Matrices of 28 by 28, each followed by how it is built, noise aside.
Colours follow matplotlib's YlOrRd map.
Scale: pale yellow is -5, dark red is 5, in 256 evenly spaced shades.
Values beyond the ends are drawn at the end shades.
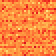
blocks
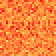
repeating columns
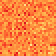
low rank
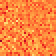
lower triangular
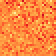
upper triangular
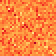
diagonal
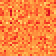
low rank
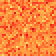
noise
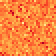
diagonal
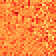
upper triangular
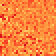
lower triangular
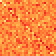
diagonal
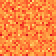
repeating columns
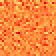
low rank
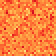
repeating columns
